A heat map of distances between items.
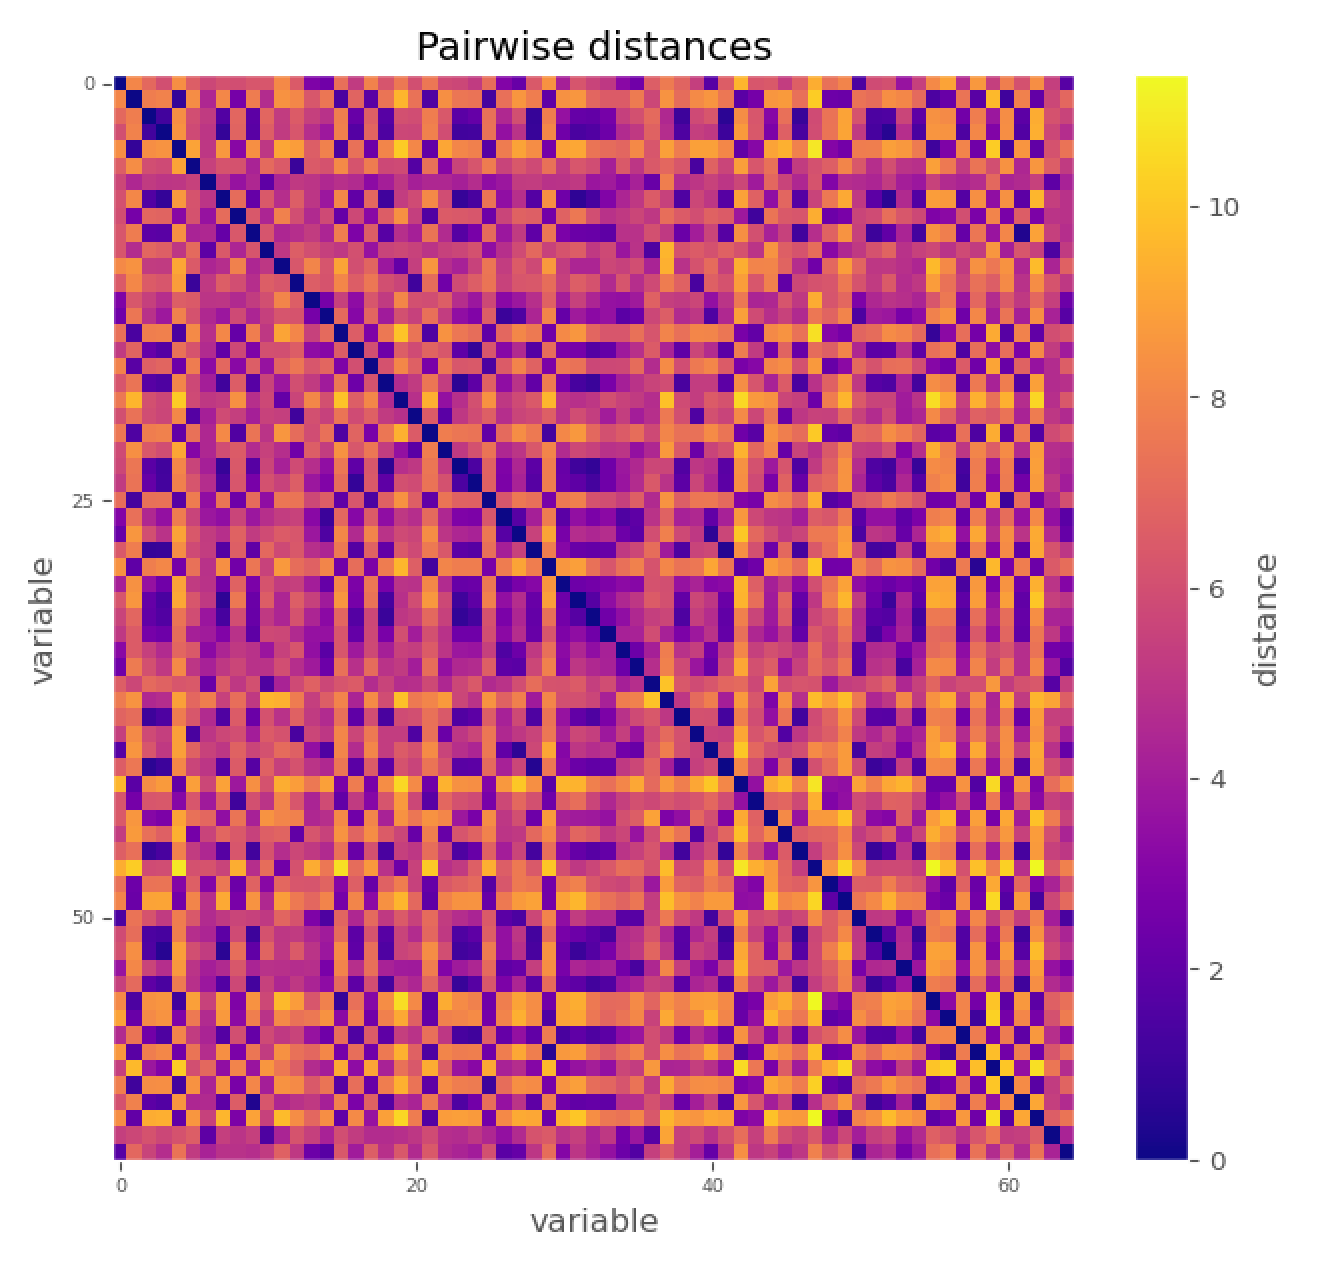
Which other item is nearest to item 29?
58
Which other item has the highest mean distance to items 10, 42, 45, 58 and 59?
47
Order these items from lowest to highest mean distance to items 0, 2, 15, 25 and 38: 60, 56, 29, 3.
3, 60, 29, 56
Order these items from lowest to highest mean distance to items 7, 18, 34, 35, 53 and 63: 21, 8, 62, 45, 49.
45, 8, 21, 49, 62
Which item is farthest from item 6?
37
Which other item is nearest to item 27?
40
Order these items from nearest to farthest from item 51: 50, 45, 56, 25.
50, 45, 25, 56
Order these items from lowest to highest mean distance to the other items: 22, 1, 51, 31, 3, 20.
51, 3, 31, 20, 22, 1
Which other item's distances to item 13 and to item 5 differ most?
12
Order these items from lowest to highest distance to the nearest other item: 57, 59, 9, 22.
9, 57, 22, 59
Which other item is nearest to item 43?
8
